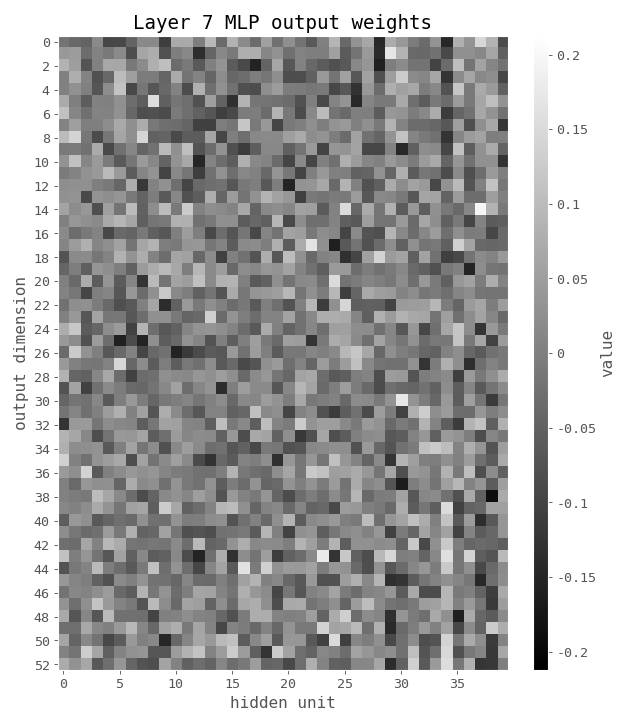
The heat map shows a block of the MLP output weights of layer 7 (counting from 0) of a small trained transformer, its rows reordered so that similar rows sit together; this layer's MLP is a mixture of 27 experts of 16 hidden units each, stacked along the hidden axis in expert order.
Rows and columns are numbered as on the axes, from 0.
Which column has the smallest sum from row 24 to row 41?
38
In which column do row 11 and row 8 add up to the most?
30
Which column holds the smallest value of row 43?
12
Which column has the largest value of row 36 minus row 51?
22
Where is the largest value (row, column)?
14, 37
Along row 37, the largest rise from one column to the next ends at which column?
31
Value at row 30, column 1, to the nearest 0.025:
-0.025
